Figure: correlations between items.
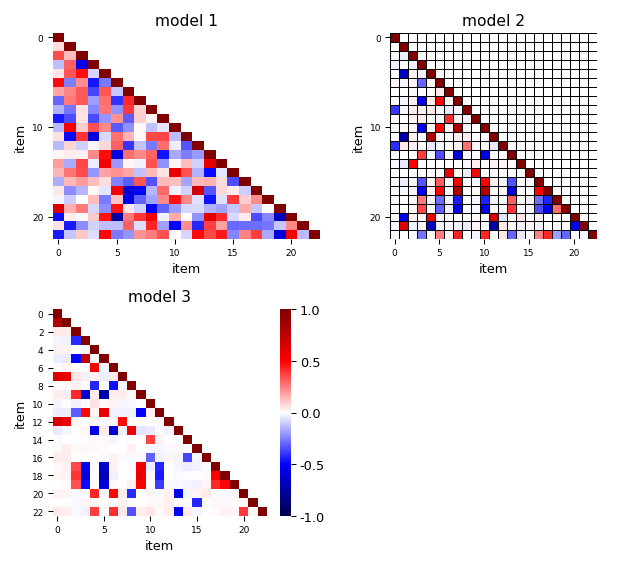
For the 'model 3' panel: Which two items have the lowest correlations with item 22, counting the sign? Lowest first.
13, 8
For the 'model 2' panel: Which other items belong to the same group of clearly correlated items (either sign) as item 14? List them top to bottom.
2
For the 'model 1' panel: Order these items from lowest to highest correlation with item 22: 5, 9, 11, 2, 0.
0, 5, 11, 2, 9
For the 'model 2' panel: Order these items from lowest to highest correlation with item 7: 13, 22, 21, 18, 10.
13, 18, 21, 22, 10
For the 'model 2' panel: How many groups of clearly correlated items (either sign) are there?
5
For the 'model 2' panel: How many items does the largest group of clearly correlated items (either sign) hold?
10
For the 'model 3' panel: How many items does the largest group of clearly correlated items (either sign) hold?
8
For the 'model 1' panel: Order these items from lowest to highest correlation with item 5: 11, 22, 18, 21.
22, 21, 18, 11
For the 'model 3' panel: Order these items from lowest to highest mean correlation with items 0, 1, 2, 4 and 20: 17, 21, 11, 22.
11, 21, 17, 22
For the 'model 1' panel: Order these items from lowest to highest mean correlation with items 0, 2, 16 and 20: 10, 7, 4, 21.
21, 10, 7, 4
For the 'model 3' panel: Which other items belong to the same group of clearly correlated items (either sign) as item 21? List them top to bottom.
15
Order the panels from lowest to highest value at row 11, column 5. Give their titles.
model 2, model 1, model 3
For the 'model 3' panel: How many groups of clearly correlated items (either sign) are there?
5
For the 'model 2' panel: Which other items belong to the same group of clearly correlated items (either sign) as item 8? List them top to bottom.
0, 12
